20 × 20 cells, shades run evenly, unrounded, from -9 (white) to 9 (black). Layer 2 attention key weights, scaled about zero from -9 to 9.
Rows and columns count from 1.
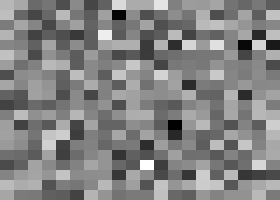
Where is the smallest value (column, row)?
11, 17
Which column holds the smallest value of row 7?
10
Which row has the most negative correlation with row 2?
8
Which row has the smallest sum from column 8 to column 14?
1
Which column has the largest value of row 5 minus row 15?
18
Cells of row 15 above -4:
17
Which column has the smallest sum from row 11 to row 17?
20
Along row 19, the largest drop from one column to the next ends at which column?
12
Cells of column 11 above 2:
7
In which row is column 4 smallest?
15
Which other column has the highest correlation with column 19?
14
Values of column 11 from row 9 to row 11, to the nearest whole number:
1 -1 0
